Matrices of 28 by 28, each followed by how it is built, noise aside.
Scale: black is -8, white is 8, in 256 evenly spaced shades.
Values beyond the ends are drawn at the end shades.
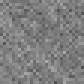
Toeplitz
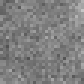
smooth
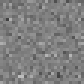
uneven rows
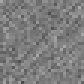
Hankel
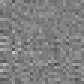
low rank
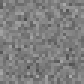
noise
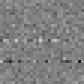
uneven rows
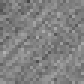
Hankel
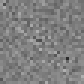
banded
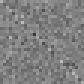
diagonal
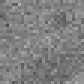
smooth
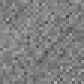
Hankel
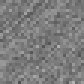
Hankel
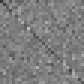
diagonal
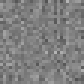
low rank
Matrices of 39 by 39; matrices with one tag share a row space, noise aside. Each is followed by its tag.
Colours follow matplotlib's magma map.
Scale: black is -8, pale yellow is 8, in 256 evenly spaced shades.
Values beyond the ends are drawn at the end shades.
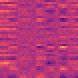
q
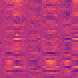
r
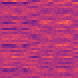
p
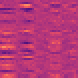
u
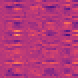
r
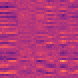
q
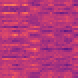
p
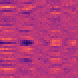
u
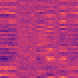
q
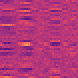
u
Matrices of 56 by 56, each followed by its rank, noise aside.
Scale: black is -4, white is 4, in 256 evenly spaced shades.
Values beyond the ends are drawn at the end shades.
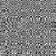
four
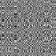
four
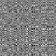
four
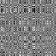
three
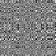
three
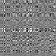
three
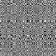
four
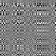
two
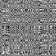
three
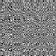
four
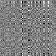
two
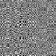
four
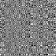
four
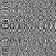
four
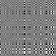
one
